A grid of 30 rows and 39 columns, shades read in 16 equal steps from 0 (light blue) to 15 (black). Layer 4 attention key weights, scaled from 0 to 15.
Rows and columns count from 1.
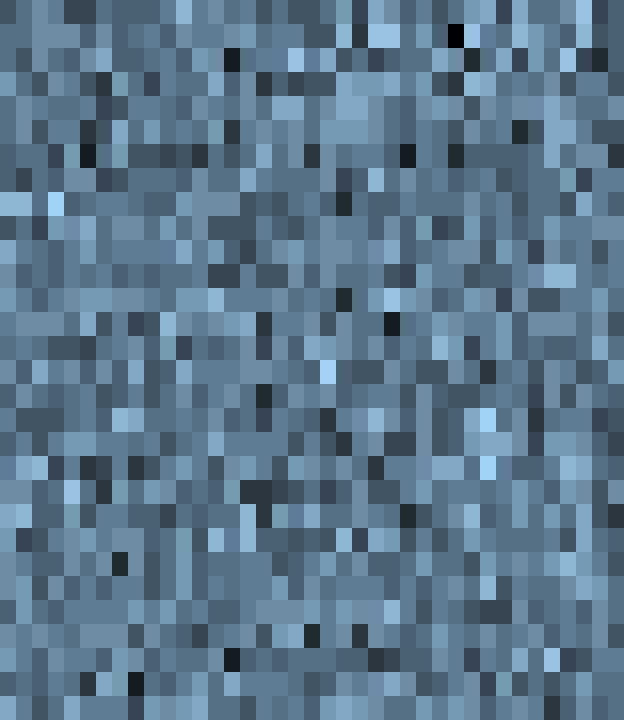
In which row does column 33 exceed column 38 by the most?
15
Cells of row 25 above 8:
3
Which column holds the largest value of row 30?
35
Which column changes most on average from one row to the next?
25
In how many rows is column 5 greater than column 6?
12
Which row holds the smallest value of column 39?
16
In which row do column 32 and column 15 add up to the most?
28
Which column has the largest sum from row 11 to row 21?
17
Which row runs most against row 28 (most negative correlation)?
29
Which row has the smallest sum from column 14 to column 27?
5
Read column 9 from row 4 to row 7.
7 6 7 9
